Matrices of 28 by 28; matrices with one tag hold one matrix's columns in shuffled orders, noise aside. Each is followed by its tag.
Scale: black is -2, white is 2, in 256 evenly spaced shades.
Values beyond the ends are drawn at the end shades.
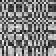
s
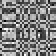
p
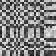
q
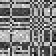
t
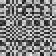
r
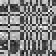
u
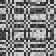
p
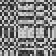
q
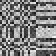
q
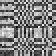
q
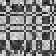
u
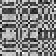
p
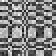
q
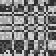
u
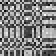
q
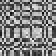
q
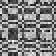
p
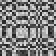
q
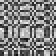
q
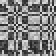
u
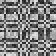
p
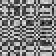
r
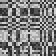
t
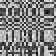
t
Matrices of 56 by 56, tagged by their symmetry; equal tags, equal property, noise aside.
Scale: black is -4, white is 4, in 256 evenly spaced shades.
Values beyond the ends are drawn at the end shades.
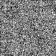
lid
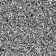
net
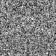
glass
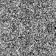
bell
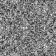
bell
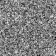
lid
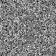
bell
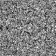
bell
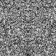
glass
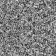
bell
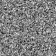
net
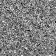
net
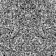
glass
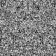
glass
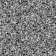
bell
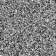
net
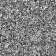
lid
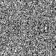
bell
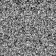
glass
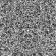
glass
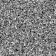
net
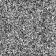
bell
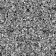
glass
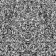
glass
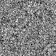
lid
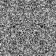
glass
